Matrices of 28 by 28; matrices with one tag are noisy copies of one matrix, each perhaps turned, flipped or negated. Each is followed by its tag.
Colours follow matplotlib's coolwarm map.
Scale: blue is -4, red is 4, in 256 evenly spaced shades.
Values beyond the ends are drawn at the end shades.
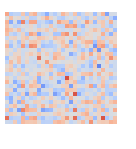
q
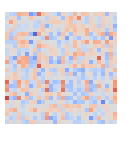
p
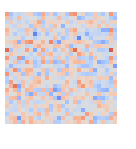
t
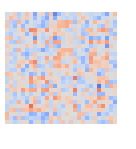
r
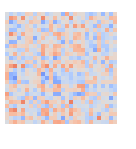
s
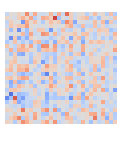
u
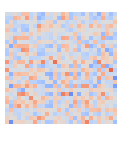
t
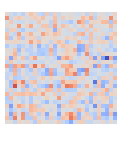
s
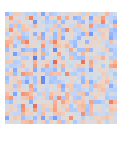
t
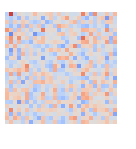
q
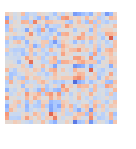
p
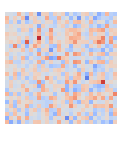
u
